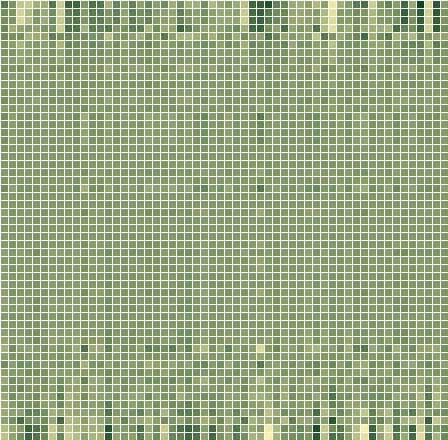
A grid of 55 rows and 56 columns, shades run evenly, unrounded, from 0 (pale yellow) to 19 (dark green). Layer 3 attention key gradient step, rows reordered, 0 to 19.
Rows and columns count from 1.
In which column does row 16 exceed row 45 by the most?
33
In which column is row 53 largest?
42
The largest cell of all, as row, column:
1, 53
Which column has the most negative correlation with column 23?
41
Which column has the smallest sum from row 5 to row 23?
14
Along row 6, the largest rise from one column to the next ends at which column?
55
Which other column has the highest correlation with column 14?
24
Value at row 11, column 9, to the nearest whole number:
10
